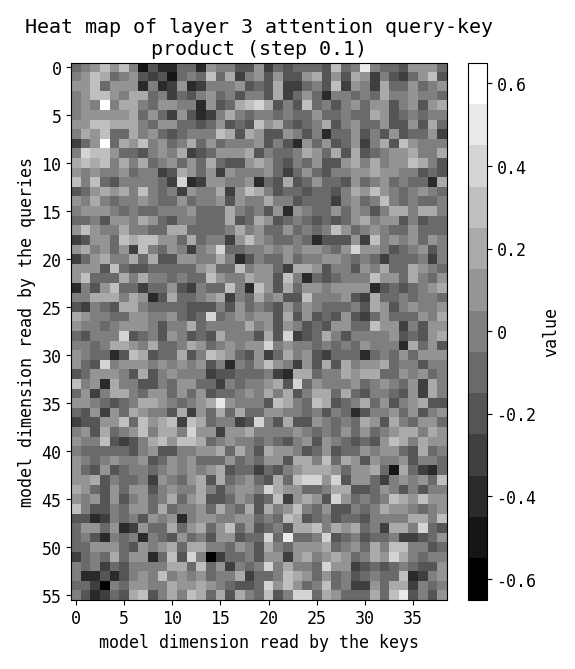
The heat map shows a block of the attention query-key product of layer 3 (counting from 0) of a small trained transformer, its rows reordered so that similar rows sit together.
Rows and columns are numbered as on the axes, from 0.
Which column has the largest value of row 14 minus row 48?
32
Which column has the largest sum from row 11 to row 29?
5
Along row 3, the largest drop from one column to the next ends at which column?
22
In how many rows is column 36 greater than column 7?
15
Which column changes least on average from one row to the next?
13
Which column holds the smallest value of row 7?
26
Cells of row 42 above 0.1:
6
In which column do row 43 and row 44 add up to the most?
27
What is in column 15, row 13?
0.2
